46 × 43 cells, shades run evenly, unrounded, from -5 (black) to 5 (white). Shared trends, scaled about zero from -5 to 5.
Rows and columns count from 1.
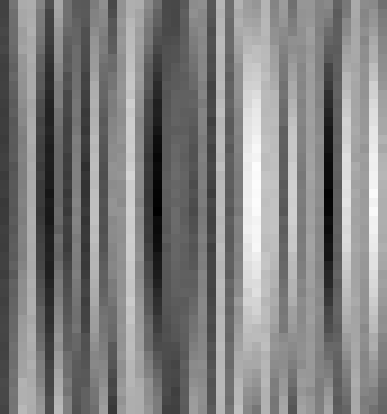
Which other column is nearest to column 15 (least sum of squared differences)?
30
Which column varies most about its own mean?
37
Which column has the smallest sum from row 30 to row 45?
6
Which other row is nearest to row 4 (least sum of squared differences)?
40
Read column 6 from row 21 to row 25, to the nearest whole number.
-4 -4 -4 -4 -4
